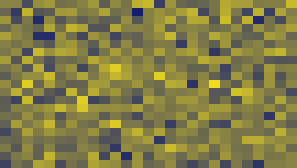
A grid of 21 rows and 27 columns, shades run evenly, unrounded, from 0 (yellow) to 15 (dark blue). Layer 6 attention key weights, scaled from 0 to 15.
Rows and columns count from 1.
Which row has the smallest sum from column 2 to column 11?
14
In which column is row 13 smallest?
8
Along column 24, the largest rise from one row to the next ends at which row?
3
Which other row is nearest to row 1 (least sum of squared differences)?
18
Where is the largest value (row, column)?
2, 13
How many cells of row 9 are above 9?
7
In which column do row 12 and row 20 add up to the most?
12
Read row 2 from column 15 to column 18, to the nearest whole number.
6 7 5 3
